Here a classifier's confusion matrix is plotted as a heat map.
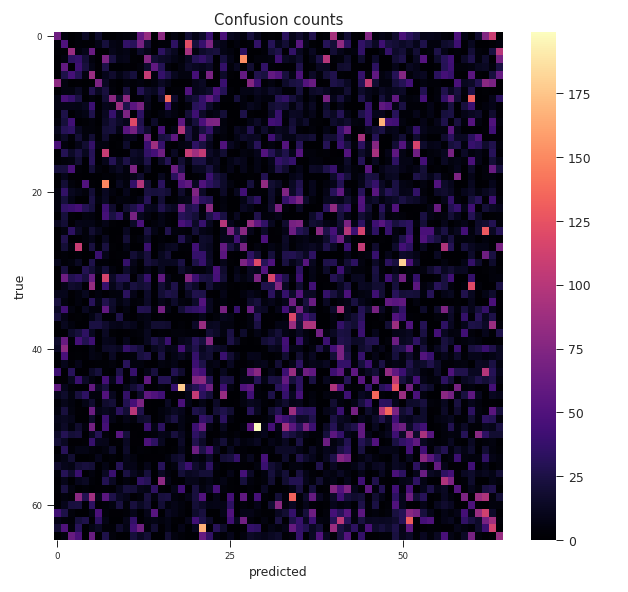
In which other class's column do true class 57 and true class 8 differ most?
16
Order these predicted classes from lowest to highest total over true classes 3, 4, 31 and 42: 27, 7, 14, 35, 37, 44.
37, 44, 14, 35, 27, 7
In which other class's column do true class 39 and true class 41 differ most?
22
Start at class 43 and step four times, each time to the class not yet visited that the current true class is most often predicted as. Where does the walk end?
20
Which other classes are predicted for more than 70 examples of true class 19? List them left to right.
7, 12, 30
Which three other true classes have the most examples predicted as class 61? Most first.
59, 51, 13
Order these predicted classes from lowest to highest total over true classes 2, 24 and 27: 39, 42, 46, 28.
39, 46, 28, 42
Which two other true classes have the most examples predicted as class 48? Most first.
43, 34
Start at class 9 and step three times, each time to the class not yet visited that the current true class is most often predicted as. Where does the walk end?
58
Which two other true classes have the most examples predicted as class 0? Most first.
6, 45
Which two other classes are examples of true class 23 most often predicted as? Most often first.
11, 7
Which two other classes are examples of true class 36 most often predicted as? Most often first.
34, 49
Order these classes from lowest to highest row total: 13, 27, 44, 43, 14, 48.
13, 27, 14, 44, 48, 43
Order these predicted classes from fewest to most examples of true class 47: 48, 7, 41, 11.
41, 7, 48, 11
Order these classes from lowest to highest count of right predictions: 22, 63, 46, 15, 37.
15, 22, 37, 63, 46
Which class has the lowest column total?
26
